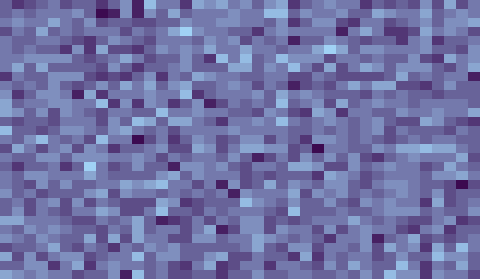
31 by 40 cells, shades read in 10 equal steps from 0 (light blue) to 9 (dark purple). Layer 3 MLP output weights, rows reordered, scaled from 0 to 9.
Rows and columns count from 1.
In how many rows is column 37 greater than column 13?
11
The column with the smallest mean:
24
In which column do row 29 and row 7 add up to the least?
19
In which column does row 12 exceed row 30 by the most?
18
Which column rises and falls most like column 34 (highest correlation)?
35
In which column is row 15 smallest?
1
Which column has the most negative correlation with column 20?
37
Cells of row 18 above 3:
28
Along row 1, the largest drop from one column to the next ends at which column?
13
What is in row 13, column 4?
3
